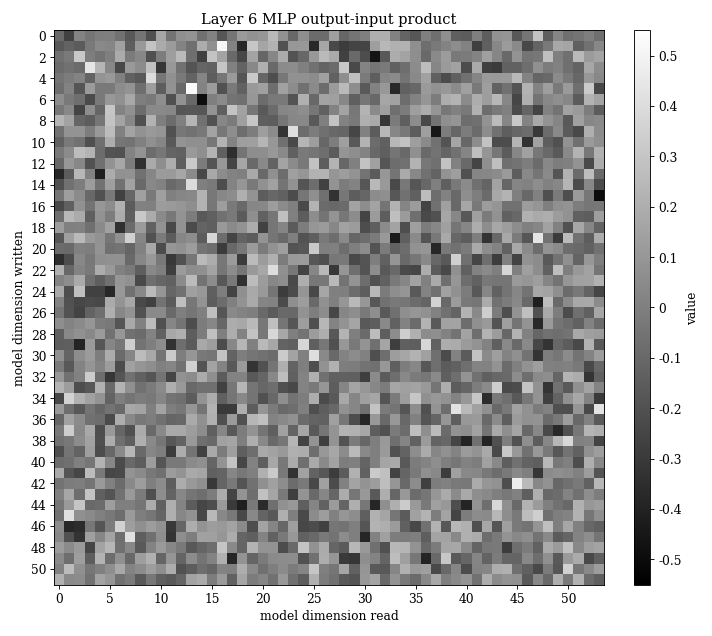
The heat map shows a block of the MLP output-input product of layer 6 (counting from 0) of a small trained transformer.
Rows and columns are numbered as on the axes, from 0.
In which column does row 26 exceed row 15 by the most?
53
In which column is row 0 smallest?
1
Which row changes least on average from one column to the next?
11
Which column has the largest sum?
19
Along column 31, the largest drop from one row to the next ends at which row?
2
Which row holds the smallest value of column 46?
10
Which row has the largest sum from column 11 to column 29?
28
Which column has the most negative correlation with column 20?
43
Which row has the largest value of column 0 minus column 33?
41
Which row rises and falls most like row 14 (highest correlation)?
5
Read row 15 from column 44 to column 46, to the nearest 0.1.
0.2 0 -0.1
